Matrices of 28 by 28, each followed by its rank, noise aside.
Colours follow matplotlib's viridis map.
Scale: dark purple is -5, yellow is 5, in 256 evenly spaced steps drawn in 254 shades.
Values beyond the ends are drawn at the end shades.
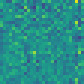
six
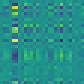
one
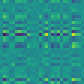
one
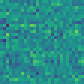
six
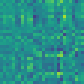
three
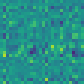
three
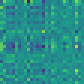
two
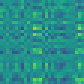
two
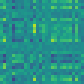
two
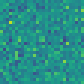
six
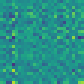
three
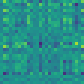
two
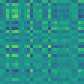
one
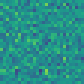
six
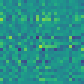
three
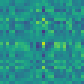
two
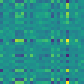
one
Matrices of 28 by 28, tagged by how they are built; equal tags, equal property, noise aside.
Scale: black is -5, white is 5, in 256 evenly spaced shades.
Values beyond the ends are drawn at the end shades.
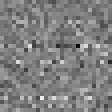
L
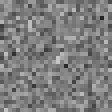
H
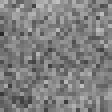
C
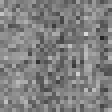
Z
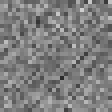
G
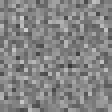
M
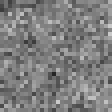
C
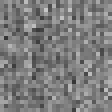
Z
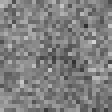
C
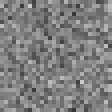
H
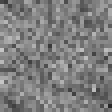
C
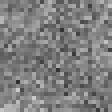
C
